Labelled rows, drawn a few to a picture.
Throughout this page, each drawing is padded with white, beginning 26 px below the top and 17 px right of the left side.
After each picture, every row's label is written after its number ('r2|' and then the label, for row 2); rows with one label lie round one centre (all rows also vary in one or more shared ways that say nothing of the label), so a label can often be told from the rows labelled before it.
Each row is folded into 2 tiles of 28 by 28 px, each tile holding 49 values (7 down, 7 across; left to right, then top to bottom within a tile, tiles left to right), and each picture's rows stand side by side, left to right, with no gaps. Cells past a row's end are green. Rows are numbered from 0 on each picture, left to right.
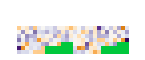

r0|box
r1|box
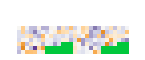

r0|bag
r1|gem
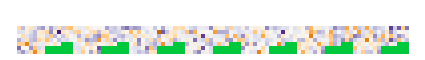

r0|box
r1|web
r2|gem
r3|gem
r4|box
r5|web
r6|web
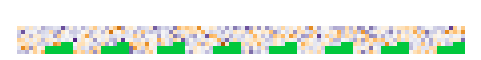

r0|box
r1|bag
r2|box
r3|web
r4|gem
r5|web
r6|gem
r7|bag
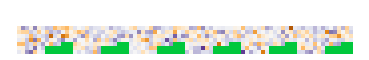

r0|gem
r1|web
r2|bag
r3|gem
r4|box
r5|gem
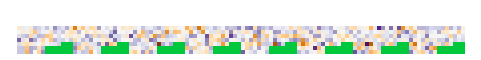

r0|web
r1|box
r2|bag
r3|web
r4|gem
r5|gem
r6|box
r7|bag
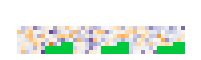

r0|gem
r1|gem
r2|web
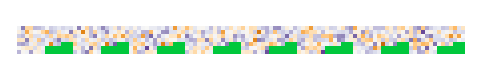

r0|gem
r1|gem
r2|gem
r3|bag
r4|web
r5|web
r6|bag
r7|gem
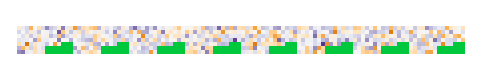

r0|box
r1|box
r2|gem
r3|bag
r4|web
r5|bag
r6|bag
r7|gem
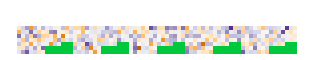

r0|gem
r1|box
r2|web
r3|box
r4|box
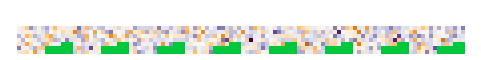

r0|bag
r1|gem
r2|gem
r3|web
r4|gem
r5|box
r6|web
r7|web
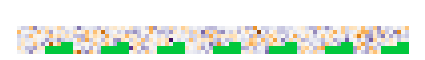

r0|gem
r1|gem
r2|box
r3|gem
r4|web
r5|bag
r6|box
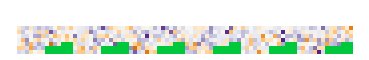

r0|gem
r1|bag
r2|box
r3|box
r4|box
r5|bag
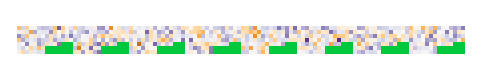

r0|bag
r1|bag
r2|box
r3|web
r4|web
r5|gem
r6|gem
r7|web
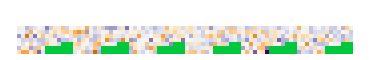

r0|bag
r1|web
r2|bag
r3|bag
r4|web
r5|box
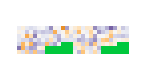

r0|bag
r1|web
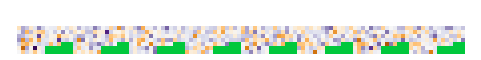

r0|gem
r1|gem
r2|web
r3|bag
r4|gem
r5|bag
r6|gem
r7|web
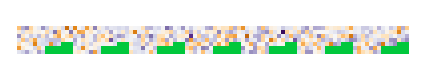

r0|gem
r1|web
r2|web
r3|gem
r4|box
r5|gem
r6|bag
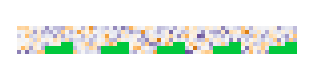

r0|box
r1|web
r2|box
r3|box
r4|web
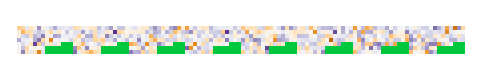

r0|web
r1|box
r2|box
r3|box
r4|web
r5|web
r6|gem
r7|bag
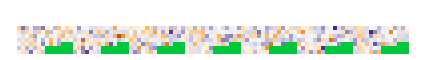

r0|gem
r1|gem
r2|box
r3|web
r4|bag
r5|web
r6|bag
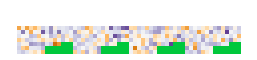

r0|box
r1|web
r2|bag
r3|box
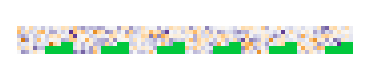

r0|gem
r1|gem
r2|gem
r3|gem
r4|box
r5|bag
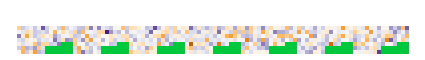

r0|bag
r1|gem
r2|bag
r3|gem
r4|gem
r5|gem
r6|web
